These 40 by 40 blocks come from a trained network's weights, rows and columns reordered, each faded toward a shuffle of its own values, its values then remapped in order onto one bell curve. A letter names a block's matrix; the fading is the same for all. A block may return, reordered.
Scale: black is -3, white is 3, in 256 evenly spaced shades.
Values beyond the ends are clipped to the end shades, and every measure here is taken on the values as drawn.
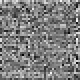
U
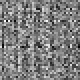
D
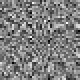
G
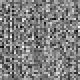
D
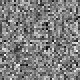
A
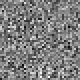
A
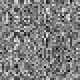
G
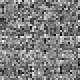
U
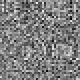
G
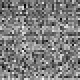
U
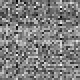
U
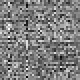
U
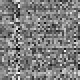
U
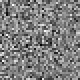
A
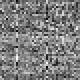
U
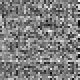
U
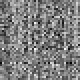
D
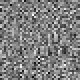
G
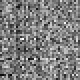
D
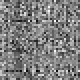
D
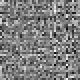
U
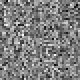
A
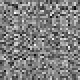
G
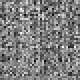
D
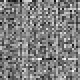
D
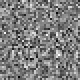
A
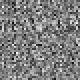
A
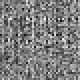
D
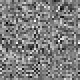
G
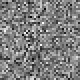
A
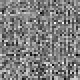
D
